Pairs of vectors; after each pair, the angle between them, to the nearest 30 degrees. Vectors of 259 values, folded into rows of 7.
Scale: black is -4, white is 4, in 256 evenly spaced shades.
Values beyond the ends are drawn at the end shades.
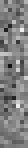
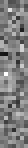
120 degrees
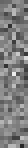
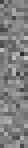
60 degrees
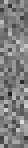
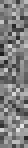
60 degrees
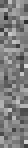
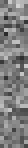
30 degrees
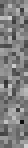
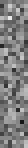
30 degrees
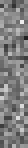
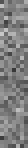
90 degrees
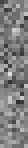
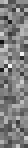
120 degrees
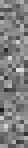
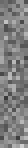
90 degrees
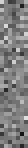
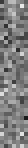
150 degrees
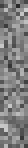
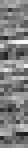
90 degrees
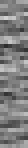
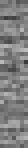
150 degrees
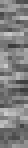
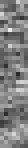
150 degrees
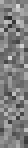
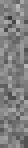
30 degrees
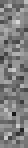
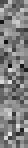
30 degrees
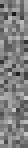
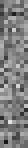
60 degrees
